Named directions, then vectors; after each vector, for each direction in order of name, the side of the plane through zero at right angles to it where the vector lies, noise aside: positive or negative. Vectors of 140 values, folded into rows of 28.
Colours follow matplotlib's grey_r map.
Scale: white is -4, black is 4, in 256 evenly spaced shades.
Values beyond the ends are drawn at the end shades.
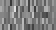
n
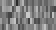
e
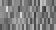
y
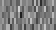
positive, positive, negative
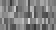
negative, positive, positive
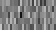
positive, positive, negative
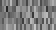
positive, negative, negative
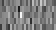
negative, negative, positive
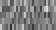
negative, positive, negative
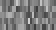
negative, positive, positive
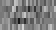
negative, positive, negative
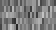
negative, negative, negative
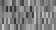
negative, negative, negative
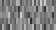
negative, negative, positive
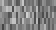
positive, positive, positive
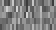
positive, negative, positive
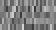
negative, positive, negative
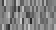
negative, negative, positive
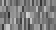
positive, positive, negative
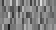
negative, negative, positive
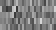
negative, positive, negative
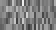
positive, positive, positive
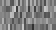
negative, positive, negative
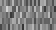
positive, negative, positive
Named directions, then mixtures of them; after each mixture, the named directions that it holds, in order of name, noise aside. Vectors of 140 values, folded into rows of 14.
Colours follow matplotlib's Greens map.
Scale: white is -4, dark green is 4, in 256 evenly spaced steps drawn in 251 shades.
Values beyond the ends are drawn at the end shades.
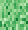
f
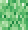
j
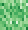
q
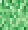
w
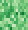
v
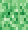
f, v.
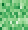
q, v, w.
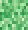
j, v, w.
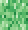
j.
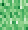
q, w.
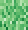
f, q.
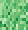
f.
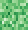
f, v, w.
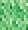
q.
